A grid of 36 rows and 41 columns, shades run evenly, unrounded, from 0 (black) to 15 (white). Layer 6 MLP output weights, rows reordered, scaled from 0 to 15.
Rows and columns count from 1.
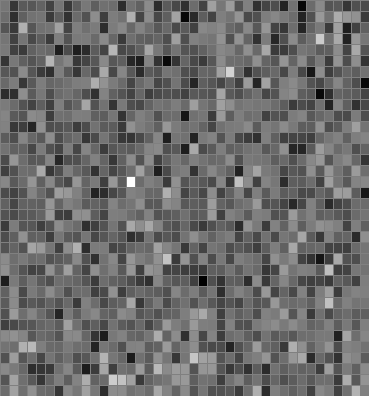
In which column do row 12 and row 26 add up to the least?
23
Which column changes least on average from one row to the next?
25
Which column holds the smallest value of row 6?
19
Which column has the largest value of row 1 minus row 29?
7
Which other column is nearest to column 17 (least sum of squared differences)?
28
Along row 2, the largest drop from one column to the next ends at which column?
21
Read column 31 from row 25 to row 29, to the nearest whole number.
4 6 4 9 7
